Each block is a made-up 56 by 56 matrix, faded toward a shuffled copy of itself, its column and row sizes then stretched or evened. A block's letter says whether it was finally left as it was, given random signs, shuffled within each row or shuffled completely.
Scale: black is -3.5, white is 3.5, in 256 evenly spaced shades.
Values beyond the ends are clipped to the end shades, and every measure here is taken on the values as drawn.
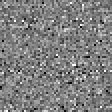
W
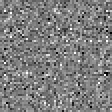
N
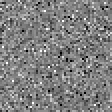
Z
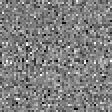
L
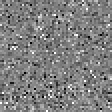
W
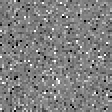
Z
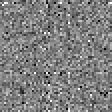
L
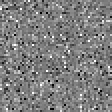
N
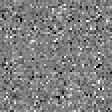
L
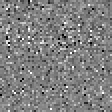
N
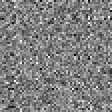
L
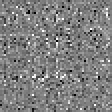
L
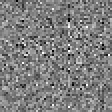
N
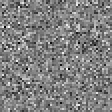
N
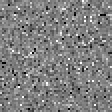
Z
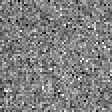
Z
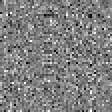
L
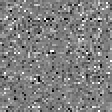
L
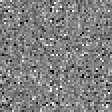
N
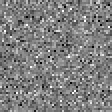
W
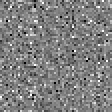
L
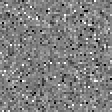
Z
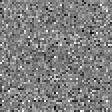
W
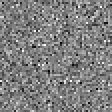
W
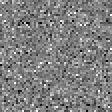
W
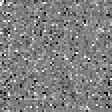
N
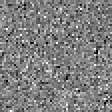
Z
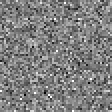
Z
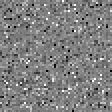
W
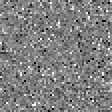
Z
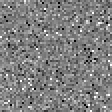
Z
